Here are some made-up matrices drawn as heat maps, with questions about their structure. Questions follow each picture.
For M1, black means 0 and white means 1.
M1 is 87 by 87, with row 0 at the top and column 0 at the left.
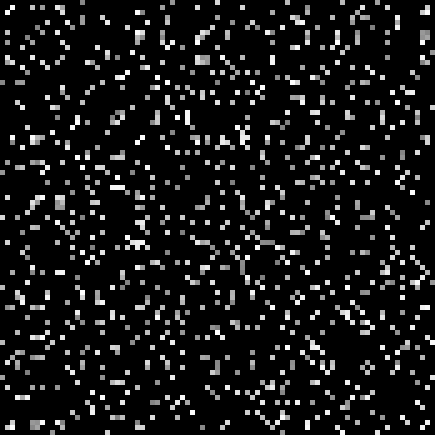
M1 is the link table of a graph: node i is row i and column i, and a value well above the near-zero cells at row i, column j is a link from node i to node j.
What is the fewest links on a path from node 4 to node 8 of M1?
3
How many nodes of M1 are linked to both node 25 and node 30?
0
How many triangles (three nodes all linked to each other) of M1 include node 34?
6
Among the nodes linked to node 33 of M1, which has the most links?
node 43
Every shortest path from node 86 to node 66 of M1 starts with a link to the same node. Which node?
node 75
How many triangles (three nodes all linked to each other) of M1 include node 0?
3
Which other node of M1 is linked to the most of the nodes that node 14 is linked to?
node 56
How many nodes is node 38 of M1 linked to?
8
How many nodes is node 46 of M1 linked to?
12
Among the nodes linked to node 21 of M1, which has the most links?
node 11
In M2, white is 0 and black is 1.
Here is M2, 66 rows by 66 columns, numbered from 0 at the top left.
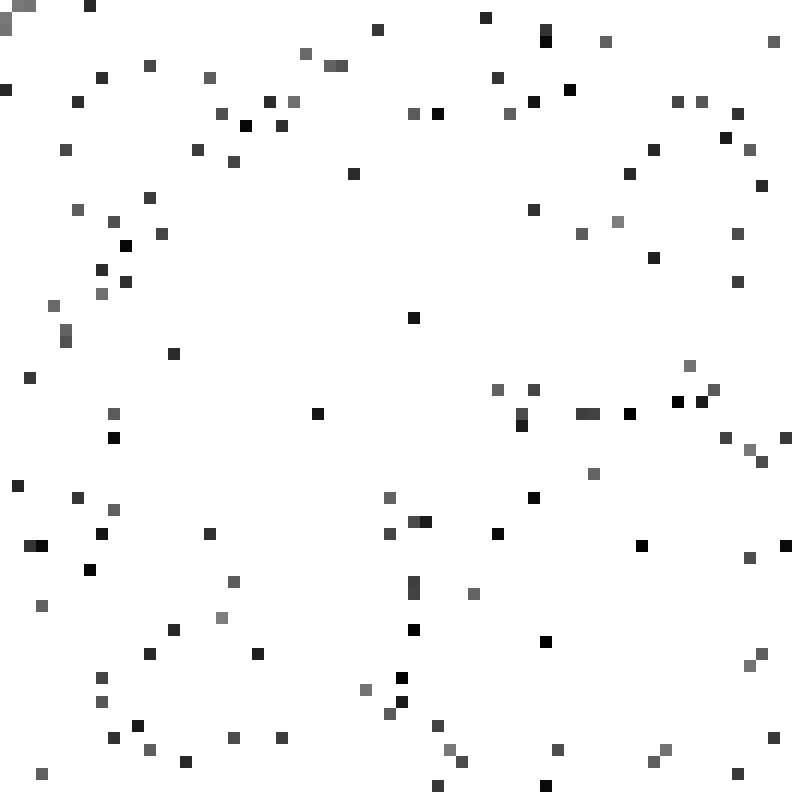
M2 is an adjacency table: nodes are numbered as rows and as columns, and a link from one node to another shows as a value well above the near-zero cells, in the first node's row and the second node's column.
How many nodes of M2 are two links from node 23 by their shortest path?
4
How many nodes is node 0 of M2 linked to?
3
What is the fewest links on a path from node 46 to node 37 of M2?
2
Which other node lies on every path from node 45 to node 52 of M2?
node 34
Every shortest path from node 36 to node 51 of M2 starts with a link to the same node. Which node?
node 9
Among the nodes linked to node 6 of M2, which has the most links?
node 8
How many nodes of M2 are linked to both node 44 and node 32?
1
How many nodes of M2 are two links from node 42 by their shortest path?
4
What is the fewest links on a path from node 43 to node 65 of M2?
4
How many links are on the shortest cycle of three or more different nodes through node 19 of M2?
5
